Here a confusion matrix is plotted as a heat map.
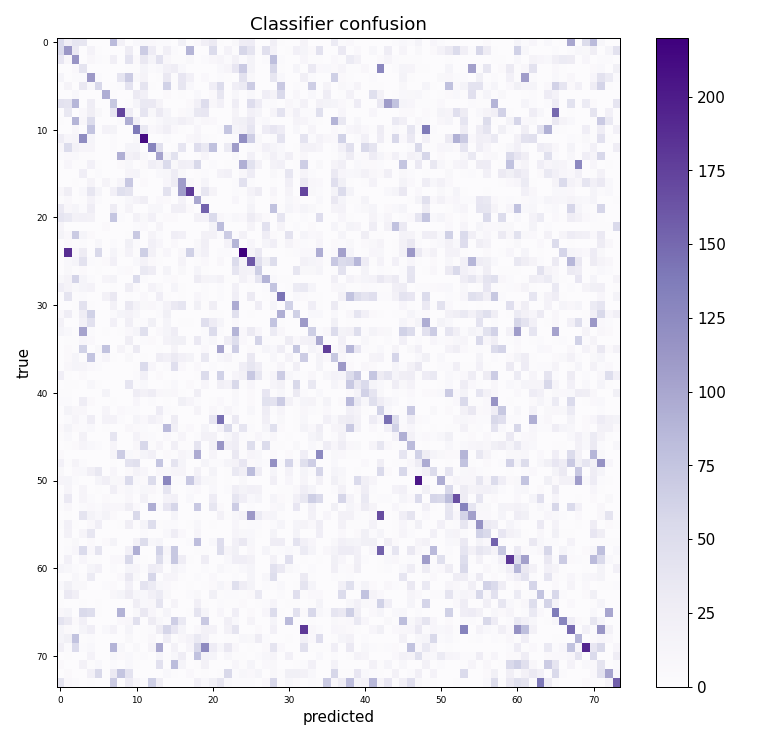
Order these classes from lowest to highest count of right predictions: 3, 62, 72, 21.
3, 62, 21, 72
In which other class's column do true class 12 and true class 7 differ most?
43
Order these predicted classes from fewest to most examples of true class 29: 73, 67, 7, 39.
67, 73, 7, 39
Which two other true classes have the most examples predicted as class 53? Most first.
67, 47
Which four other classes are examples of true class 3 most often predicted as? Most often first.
42, 54, 24, 28
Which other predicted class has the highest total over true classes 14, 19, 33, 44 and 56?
60
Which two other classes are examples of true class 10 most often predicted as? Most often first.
48, 64
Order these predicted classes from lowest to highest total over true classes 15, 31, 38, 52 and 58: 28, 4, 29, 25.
28, 4, 25, 29
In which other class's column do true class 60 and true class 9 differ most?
2
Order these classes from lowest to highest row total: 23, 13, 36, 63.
23, 36, 63, 13
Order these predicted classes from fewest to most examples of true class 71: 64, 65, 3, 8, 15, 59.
8, 3, 65, 59, 64, 15
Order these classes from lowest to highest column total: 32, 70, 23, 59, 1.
59, 1, 70, 32, 23
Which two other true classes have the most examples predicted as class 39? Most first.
25, 38
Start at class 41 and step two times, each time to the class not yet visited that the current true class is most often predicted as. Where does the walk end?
18
